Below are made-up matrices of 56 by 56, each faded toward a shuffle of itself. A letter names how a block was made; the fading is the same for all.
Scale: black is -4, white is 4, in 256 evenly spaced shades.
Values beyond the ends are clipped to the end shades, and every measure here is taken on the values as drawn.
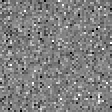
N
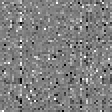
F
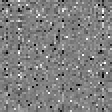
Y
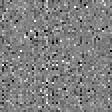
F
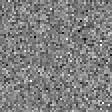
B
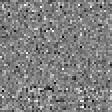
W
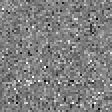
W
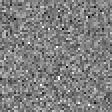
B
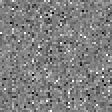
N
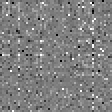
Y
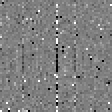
F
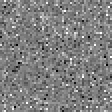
N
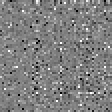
Y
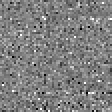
W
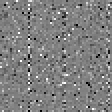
Y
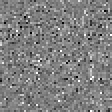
W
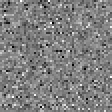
W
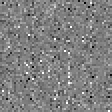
N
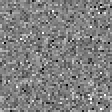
W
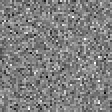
B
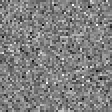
B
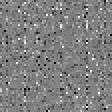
Y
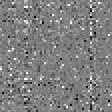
Y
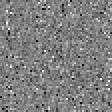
N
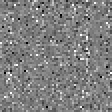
N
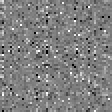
Y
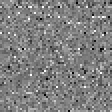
W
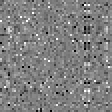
F
